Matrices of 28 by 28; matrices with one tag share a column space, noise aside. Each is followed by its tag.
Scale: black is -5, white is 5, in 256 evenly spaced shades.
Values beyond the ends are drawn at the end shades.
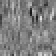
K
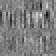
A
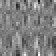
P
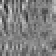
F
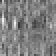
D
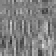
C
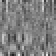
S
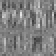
A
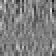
F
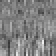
C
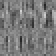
A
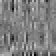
S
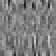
P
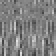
C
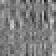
D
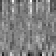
S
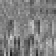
C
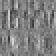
A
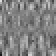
P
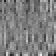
S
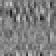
K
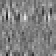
K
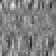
P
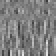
C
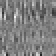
K
